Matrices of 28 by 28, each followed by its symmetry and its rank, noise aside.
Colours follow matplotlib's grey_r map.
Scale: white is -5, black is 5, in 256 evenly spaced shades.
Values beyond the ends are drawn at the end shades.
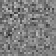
no symmetry, rank six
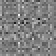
no symmetry, rank four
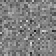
symmetric, rank six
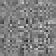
antisymmetric, rank four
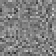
antisymmetric, rank six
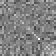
symmetric, rank six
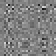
no symmetry, rank three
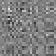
no symmetry, rank four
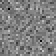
symmetric, rank six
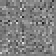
antisymmetric, rank six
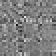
antisymmetric, rank four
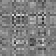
no symmetry, rank three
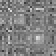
symmetric, rank four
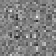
no symmetry, rank four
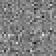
antisymmetric, rank six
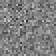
antisymmetric, rank six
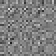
symmetric, rank four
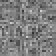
no symmetry, rank six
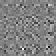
no symmetry, rank four
